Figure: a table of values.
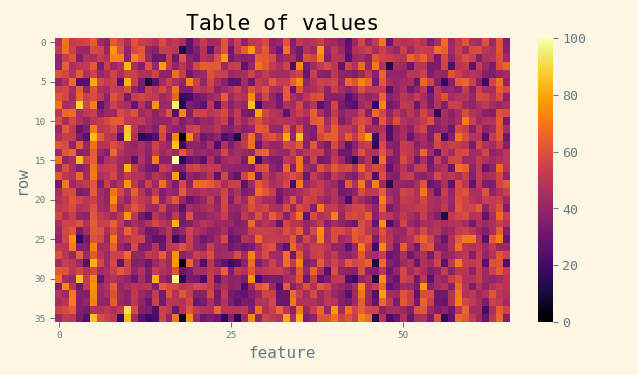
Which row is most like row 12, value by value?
35
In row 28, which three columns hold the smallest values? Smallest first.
18, 46, 25
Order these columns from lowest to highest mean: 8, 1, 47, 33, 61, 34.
34, 61, 33, 1, 8, 47
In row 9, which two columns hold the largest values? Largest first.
29, 18
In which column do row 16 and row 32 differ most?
10
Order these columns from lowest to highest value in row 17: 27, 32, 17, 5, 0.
32, 27, 0, 5, 17
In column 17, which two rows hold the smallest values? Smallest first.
25, 9
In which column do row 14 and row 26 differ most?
46
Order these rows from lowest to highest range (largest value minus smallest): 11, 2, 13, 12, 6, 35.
6, 2, 11, 13, 35, 12
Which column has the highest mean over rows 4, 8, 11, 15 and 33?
17
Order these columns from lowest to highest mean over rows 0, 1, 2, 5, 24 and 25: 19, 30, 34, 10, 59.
19, 34, 10, 30, 59
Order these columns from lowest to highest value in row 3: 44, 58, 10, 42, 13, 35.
58, 42, 13, 44, 35, 10
